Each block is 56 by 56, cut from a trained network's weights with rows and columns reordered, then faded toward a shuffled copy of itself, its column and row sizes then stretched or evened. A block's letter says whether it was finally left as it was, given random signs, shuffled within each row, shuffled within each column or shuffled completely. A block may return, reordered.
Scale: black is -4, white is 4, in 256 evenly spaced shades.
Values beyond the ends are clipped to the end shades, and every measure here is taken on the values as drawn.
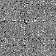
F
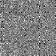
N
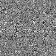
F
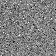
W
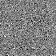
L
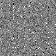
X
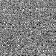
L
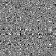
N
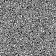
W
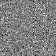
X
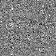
F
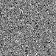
X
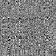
N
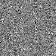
X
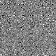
F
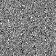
X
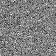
W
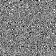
L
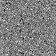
W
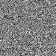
L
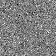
W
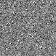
L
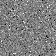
W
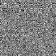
N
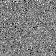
L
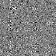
F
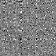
N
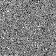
W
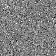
W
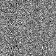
X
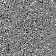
X
